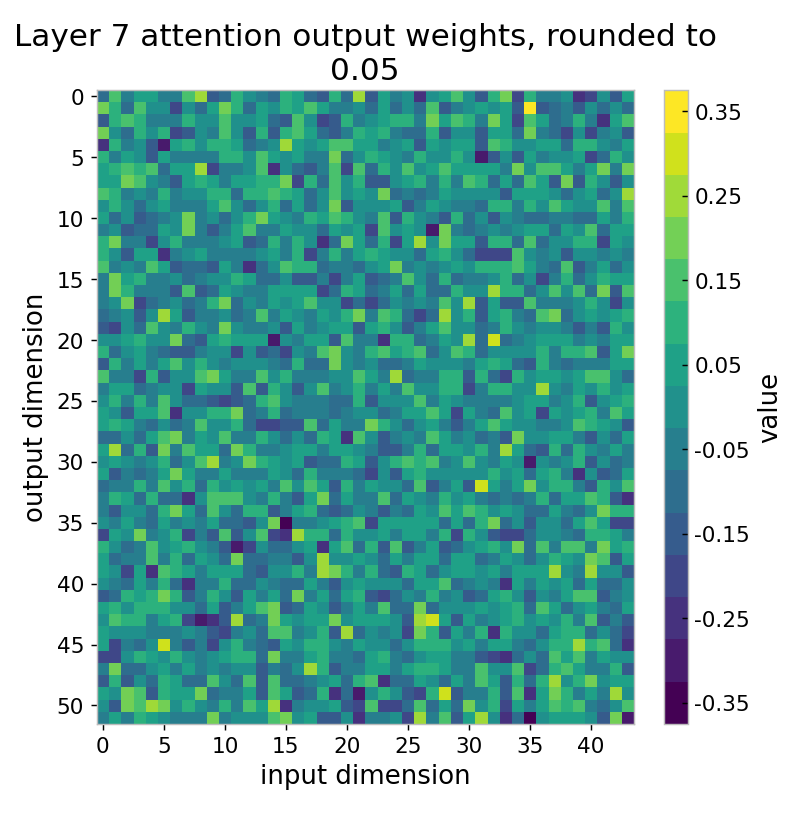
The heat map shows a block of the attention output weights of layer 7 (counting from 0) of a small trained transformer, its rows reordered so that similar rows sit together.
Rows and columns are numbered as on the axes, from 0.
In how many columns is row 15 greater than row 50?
15
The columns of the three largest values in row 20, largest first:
32, 30, 6
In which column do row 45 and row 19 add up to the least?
1
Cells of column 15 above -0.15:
44
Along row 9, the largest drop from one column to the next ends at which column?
20
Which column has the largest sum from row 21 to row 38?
26
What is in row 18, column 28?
0.25
